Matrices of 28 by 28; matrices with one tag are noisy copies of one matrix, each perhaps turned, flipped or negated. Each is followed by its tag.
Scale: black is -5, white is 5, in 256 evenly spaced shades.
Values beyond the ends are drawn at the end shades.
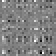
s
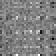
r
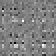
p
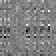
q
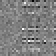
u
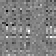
q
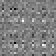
p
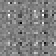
p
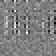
u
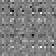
p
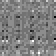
r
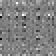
r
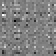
s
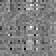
q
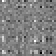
s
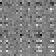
s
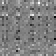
r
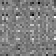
r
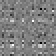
p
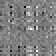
q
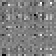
s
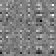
s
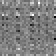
r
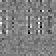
u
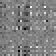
q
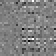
u
